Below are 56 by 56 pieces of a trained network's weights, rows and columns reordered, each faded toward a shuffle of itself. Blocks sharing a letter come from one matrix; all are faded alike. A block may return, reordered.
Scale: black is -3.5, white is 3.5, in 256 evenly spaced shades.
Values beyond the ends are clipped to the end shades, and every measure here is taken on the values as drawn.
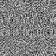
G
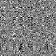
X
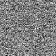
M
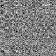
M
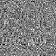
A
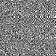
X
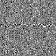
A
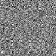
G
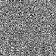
A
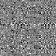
X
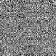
A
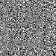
A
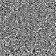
A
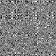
X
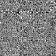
A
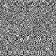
M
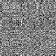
M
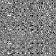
X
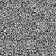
G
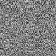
G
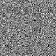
G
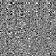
X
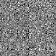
A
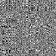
A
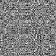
M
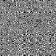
X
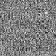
M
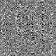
A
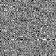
A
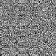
M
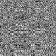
M
